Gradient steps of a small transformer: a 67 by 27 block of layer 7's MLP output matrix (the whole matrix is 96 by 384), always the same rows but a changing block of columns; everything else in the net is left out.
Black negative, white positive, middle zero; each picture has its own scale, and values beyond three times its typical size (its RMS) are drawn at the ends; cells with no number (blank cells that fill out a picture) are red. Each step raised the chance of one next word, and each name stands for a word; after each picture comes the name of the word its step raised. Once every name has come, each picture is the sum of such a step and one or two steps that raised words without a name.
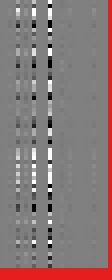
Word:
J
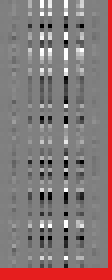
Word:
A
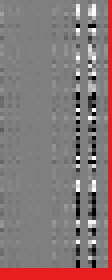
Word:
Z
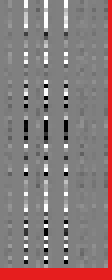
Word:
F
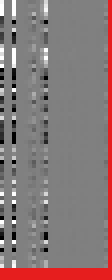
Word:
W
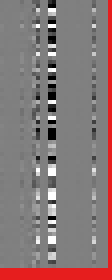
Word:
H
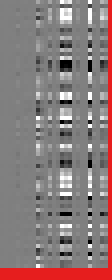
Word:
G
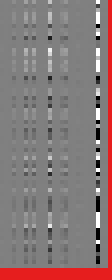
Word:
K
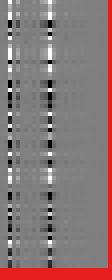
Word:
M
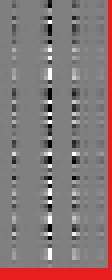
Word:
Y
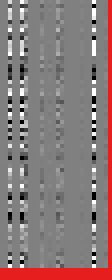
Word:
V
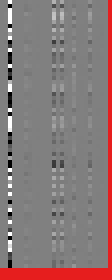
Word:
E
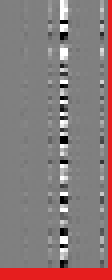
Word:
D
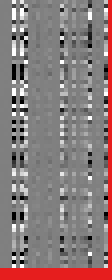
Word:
V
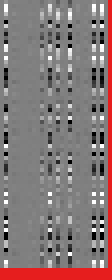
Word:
W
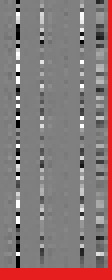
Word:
E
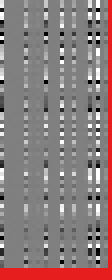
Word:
M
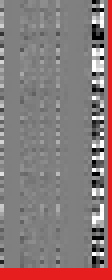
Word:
K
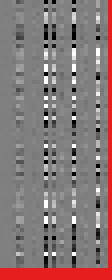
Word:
K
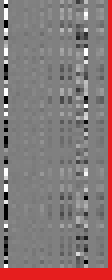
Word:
V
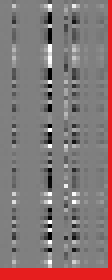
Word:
W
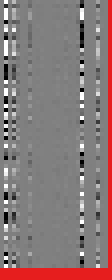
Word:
V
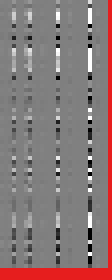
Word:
K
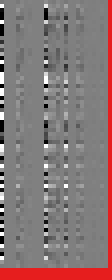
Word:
F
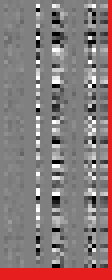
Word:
D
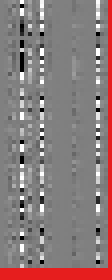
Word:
D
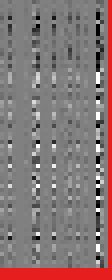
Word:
Y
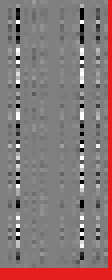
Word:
K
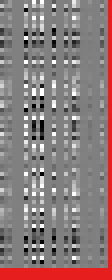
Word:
F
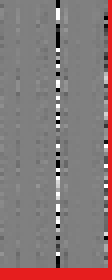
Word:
E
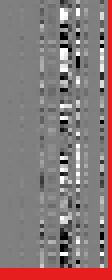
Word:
J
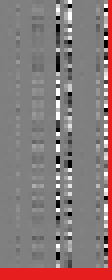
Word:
E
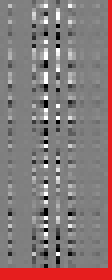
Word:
G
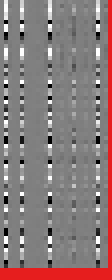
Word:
D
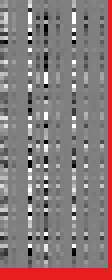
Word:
E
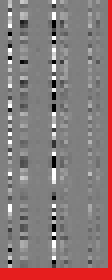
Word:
M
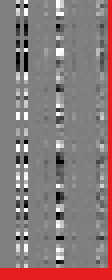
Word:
A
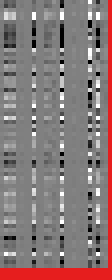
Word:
M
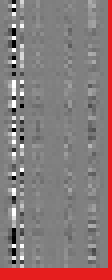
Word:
F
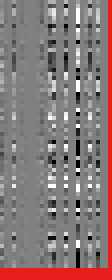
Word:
E
